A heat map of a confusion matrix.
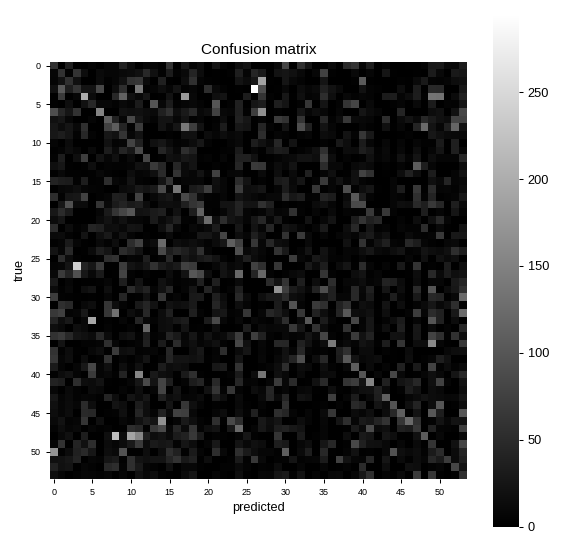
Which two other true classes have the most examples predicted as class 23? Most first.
46, 42
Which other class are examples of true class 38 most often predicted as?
32
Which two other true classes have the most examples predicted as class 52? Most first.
8, 7
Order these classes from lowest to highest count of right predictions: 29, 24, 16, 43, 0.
0, 24, 43, 16, 29
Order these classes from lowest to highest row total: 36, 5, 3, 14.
14, 5, 36, 3
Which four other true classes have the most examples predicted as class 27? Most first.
2, 6, 40, 3
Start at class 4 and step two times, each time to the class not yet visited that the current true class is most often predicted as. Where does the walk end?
39
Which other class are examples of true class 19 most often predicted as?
10
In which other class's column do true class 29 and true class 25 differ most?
49
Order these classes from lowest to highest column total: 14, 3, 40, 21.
3, 21, 40, 14
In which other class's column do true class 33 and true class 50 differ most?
5
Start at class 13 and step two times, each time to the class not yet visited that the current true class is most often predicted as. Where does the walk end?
24
